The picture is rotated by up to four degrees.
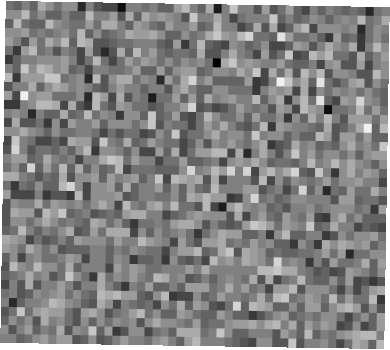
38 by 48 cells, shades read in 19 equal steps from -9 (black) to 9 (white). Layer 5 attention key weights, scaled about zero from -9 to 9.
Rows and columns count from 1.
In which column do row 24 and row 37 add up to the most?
8
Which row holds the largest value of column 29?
19
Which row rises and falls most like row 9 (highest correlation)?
12
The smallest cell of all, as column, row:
27, 7
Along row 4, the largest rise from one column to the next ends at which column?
35
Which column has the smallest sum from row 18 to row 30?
21
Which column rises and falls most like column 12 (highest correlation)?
24
